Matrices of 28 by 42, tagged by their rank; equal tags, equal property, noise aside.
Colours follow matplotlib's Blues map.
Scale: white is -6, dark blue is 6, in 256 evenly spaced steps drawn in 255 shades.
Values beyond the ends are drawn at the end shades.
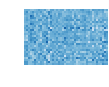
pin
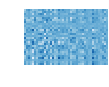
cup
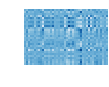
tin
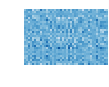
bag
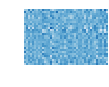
bag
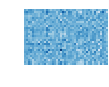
pin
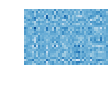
bag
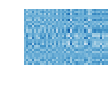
tin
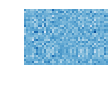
bag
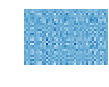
cup
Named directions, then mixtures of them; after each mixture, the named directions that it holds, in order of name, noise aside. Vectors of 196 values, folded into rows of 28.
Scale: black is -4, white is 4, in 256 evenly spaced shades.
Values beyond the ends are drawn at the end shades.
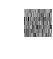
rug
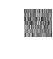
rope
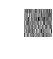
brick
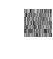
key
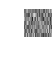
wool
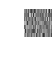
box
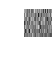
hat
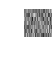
wool.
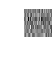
rope, rug.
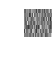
box, hat, wool.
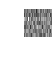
rope, rug.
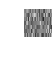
rug, wool.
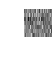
rope, rug.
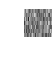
rope, rug, wool.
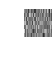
box, key.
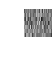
rope.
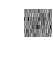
hat, rug.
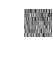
box, brick, wool.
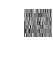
hat, key, rope.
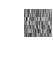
brick, key, rope.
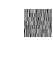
box, brick, rope.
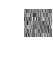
wool.
